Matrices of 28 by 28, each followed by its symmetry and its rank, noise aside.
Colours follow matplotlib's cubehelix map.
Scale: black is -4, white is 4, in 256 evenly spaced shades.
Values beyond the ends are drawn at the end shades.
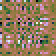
no symmetry, rank three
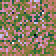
symmetric, rank six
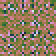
no symmetry, rank four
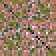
symmetric, rank six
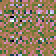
no symmetry, rank three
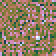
symmetric, rank six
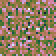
antisymmetric, rank four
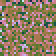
antisymmetric, rank six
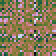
symmetric, rank three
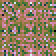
antisymmetric, rank four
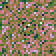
symmetric, rank six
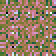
no symmetry, rank three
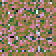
antisymmetric, rank six
